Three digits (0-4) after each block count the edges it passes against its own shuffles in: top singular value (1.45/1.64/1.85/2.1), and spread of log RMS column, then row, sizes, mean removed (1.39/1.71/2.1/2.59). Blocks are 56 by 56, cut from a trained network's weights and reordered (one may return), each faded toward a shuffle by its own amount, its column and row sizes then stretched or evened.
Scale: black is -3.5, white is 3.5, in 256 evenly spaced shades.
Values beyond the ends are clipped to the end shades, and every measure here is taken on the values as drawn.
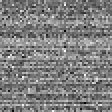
4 0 1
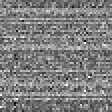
4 0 1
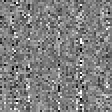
2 4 0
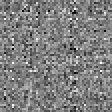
0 4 2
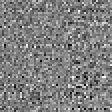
2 2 3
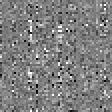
0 4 1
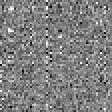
3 3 1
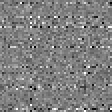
2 1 4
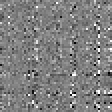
4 4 2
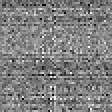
3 3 2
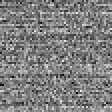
2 0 1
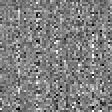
1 4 0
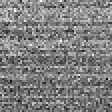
3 0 0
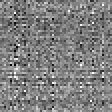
2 4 0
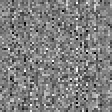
0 3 1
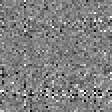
3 2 3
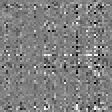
0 4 3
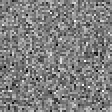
0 1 0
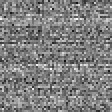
2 0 2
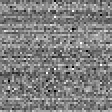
3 1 1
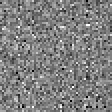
1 2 0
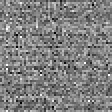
1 1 1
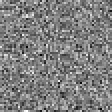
3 1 1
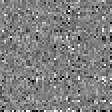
3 3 2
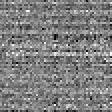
4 3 2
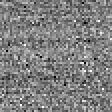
0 0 0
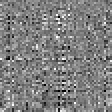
4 4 3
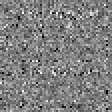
0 1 3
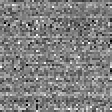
1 0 2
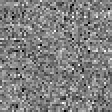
2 1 0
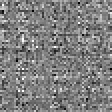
1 4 0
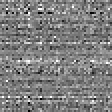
3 3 3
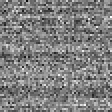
2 0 0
